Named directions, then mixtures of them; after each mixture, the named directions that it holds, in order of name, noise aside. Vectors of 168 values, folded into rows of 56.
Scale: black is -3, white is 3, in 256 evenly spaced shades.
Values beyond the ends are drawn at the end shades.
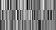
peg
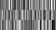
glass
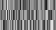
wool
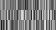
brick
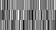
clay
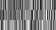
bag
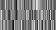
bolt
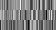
bag, wool.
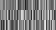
brick.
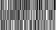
bag, clay, wool.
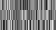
brick, wool.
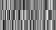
glass, wool.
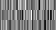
brick, peg.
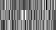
brick, glass, wool.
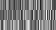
bag.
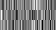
bolt.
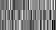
glass.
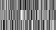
brick, wool.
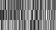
bag.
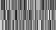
bolt, peg.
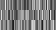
bolt, brick.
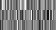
brick, peg, wool.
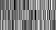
bag, bolt, glass.
